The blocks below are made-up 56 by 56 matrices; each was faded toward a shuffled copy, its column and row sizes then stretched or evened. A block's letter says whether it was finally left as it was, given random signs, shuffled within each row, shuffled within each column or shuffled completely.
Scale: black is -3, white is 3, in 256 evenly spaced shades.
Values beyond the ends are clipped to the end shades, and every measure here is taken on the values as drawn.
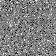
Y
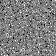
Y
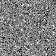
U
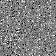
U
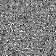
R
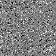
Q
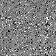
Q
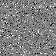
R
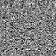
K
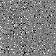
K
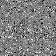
R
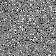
R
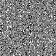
U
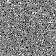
Y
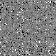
Q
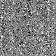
U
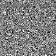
Q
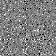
K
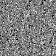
U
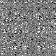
K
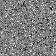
U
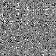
K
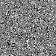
U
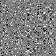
K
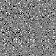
K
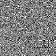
K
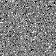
R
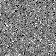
Y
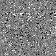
Q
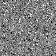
U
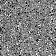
U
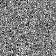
U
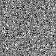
Q
